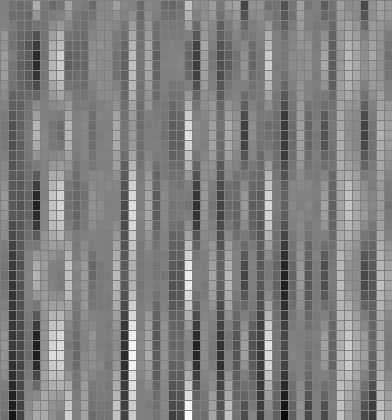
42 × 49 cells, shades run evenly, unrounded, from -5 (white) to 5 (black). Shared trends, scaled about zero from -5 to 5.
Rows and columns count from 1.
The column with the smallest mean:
17
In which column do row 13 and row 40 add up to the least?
24
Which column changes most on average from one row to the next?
5
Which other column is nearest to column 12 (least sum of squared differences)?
37
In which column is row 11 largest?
36
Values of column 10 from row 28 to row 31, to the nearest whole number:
0 0 0 0
